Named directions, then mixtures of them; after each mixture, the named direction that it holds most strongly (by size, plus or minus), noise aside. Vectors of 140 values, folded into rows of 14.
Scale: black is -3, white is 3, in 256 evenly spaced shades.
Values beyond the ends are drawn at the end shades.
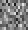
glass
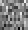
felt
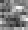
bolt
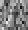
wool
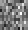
felt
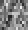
wool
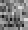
bolt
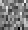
felt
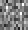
felt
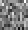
felt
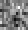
bolt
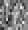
wool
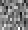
felt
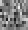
wool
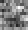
bolt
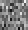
felt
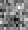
bolt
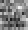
bolt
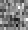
bolt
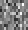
glass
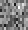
glass
